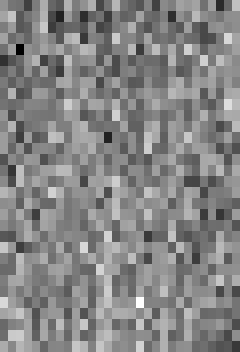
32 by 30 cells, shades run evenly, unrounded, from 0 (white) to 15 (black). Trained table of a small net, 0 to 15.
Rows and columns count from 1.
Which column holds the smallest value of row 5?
24
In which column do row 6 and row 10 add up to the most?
1
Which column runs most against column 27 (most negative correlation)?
10
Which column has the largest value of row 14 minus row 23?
28
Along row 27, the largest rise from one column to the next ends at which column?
15
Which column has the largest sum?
26
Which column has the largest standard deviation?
3
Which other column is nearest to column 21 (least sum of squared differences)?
16
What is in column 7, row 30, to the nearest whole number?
9
